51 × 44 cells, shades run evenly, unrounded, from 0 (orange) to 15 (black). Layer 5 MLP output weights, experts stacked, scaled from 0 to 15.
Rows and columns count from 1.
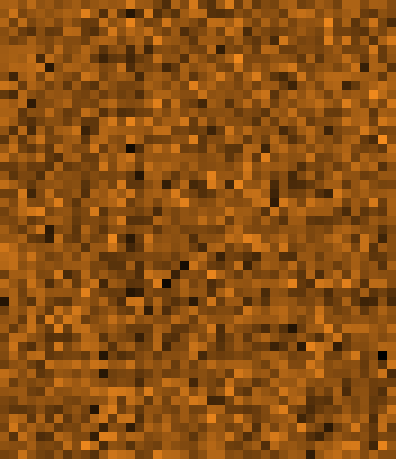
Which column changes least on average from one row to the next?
9
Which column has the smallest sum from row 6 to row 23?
18
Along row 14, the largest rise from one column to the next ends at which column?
22
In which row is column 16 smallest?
34
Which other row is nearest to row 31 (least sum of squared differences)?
20
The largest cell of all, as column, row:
43, 40
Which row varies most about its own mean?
32
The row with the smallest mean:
23
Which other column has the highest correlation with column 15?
12
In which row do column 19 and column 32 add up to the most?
39
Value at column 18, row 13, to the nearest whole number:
5
